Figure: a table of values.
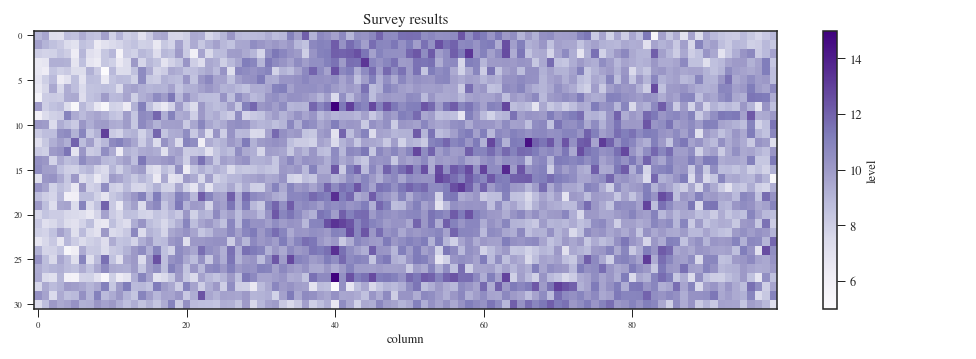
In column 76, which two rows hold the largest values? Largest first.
12, 26
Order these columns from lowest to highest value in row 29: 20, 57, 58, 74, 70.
20, 58, 74, 57, 70
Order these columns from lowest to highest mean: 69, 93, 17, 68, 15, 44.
17, 15, 93, 69, 68, 44
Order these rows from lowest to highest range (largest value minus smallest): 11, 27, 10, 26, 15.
26, 10, 11, 15, 27
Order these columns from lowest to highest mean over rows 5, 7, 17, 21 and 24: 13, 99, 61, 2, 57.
2, 13, 99, 61, 57
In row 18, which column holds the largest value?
40
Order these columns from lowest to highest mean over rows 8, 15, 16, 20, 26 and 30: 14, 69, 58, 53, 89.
14, 89, 69, 53, 58
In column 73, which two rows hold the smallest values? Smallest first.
2, 20
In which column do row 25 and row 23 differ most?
82
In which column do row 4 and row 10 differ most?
9
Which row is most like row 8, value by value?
27
